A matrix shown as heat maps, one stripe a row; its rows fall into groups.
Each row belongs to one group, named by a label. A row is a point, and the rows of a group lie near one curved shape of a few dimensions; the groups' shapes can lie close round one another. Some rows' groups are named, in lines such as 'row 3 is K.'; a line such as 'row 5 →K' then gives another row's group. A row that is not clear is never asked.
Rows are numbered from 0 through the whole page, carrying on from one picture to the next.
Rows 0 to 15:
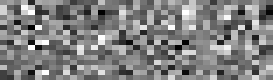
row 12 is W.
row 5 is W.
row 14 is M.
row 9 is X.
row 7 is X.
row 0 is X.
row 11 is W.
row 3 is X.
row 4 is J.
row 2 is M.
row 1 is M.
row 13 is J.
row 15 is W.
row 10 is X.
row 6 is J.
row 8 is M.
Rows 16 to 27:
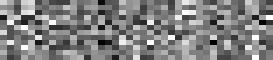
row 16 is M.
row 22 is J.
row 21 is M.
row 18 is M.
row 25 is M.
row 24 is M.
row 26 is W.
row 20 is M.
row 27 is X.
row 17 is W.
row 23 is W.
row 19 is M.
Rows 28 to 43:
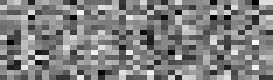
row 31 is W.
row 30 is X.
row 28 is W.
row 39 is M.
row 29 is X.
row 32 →W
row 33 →W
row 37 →X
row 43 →X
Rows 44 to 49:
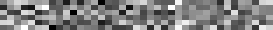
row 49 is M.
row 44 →M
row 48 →M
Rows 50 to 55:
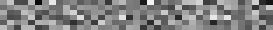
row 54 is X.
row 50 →M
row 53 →X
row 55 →J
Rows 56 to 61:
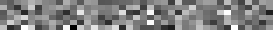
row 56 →W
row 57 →J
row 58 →X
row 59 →M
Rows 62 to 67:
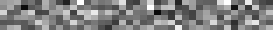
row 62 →X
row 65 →W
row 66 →W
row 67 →M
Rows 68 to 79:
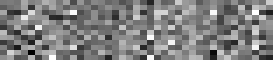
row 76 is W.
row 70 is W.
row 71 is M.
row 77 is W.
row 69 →W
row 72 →W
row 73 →W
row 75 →M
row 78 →X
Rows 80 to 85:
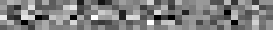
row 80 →M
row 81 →W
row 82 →X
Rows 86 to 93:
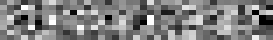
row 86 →M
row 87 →M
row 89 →M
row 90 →M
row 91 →X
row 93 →X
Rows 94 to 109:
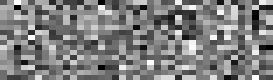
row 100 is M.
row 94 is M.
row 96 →X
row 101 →W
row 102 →X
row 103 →M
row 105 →J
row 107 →M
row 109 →W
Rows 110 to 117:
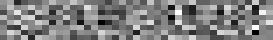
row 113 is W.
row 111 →W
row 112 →M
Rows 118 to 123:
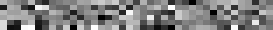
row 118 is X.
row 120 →W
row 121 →M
